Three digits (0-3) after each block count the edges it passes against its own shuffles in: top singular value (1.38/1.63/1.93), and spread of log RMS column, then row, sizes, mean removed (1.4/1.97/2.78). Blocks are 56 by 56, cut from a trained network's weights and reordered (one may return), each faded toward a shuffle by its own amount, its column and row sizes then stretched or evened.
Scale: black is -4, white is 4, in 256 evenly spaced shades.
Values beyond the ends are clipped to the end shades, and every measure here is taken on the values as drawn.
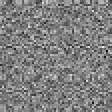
3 0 0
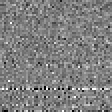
3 0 2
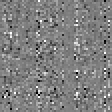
0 3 1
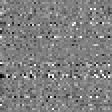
2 1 3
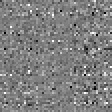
0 2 2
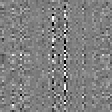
3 3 0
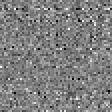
2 0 2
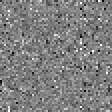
0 1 1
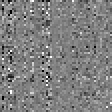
1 3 1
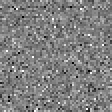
0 0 1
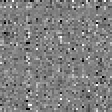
0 2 2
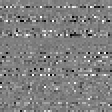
1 0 3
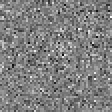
0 0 1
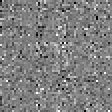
0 2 2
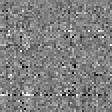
2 1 2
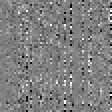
1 3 0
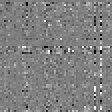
2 2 2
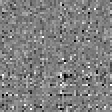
1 2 2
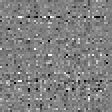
2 2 2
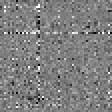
2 2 2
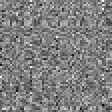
3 1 0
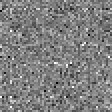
0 0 1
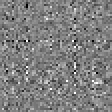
2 2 2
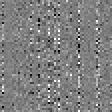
3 3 0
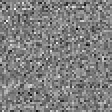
1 0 1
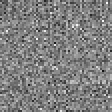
3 0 0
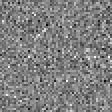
1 0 1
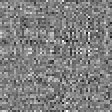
3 1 2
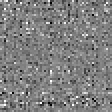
0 2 2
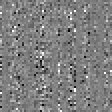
0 3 0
